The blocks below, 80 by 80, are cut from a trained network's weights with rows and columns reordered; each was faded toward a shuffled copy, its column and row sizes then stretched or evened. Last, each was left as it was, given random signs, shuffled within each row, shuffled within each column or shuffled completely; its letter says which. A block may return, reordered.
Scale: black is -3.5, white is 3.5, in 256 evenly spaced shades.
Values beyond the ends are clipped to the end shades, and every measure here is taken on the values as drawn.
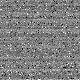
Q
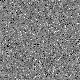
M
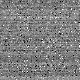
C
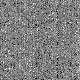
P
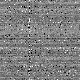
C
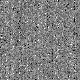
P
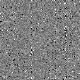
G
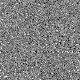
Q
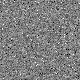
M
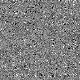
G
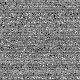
Q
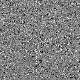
G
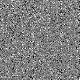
G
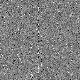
P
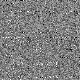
G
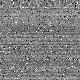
Q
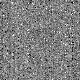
P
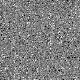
G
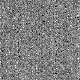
P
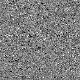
G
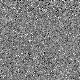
Q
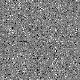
G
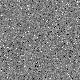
M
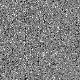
P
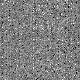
P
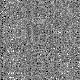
C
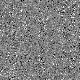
P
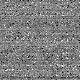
C
